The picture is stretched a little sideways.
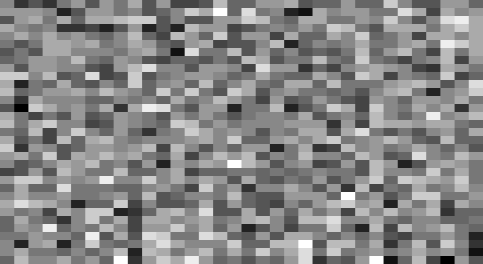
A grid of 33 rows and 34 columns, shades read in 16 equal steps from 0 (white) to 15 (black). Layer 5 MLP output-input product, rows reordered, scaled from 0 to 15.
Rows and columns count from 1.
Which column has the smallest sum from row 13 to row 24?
27
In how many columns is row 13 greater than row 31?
18
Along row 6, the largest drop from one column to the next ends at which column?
32
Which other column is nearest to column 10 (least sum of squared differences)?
34
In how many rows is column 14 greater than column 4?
16
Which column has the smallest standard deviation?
3
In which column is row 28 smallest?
24
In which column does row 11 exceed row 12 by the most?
14
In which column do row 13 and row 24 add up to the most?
25
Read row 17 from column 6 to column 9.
3 7 9 6
